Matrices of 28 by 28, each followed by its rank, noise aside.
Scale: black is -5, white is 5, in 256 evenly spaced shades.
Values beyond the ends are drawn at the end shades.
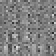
three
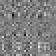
four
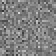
five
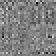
three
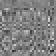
three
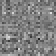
five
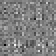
four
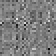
four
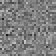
six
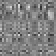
three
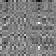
three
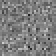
five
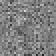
four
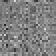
six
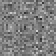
four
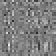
three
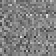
six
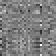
three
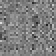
four
